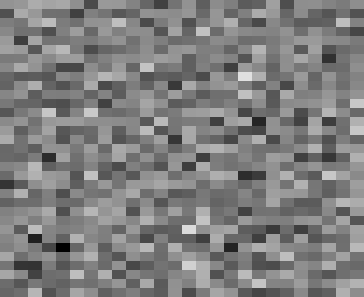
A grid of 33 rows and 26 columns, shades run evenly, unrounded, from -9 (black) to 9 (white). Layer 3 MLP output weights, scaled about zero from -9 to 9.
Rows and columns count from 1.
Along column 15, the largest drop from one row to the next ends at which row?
18
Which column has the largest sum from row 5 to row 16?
26
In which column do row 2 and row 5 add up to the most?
3
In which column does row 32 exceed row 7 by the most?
24
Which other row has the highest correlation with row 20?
13
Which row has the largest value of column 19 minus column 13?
16
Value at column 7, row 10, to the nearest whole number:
3
